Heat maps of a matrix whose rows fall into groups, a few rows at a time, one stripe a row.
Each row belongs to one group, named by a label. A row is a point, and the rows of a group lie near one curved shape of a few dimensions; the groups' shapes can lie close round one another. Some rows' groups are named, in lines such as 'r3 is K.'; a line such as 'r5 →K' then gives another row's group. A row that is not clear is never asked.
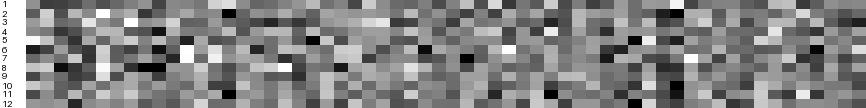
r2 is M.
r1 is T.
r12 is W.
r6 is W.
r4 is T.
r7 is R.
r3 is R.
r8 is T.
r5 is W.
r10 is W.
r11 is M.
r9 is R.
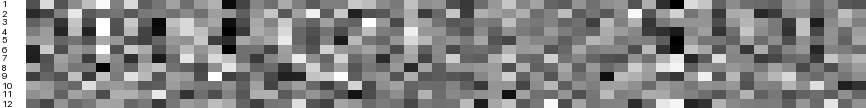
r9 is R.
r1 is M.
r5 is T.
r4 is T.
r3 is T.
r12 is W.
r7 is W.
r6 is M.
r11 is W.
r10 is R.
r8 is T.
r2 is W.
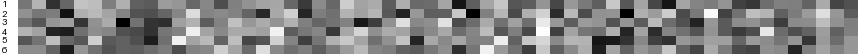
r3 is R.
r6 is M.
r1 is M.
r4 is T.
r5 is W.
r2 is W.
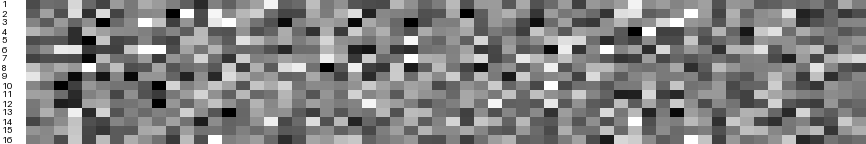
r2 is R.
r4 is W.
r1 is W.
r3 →T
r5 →R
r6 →T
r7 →R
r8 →R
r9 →T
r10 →T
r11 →W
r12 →T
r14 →W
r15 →T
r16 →R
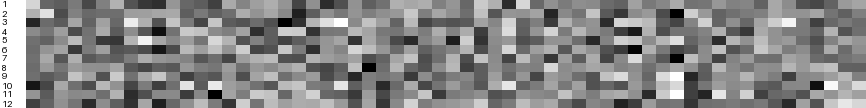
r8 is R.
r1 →T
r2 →W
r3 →R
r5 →T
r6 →W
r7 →W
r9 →W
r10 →W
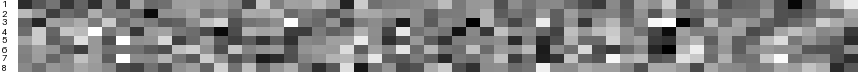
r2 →T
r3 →W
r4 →M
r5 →R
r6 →W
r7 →R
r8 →R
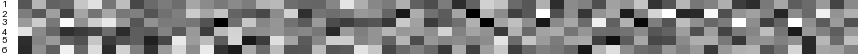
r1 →M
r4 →T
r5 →W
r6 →T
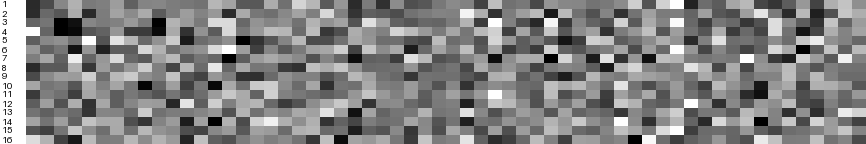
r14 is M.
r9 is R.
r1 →W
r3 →T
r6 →T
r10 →M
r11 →M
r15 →W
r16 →W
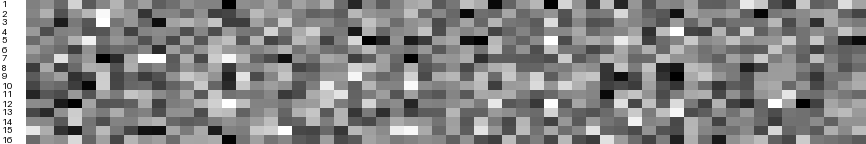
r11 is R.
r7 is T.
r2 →M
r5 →R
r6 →T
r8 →M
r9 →W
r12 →T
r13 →W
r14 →W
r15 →T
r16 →T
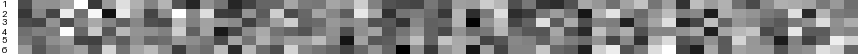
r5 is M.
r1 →R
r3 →W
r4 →T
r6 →W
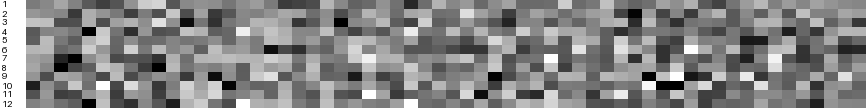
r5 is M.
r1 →T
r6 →R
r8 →T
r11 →T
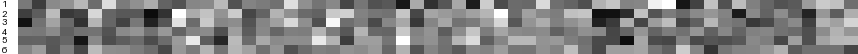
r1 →W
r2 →W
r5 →R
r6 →R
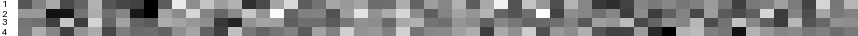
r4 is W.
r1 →W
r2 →T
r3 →T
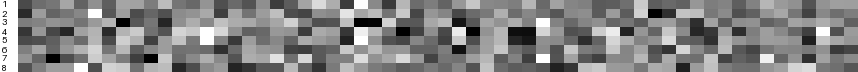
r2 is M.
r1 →R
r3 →R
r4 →T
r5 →T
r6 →M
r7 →T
